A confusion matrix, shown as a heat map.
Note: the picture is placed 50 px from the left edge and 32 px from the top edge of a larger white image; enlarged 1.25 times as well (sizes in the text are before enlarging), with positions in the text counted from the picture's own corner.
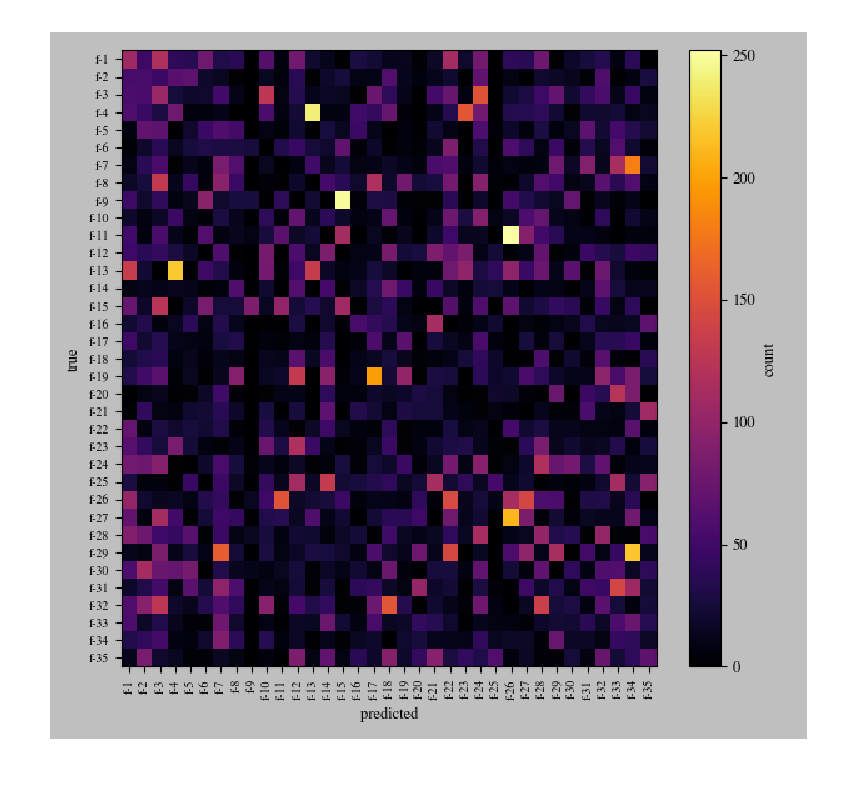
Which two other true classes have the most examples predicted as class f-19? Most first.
f-8, f-17
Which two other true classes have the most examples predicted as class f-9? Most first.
f-15, f-6
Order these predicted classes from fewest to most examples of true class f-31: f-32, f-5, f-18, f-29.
f-18, f-29, f-32, f-5
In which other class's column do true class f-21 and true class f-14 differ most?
f-35
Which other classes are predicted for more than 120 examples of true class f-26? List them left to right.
f-11, f-22, f-27
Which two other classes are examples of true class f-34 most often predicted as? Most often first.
f-7, f-29
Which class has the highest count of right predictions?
f-13
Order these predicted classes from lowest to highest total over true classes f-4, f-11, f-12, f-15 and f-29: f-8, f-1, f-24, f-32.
f-8, f-32, f-24, f-1
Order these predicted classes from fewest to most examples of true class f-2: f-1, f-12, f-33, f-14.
f-33, f-14, f-12, f-1
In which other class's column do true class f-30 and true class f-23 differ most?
f-12
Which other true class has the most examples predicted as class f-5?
f-30
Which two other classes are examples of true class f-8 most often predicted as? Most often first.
f-3, f-17
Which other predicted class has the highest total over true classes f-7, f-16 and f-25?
f-21
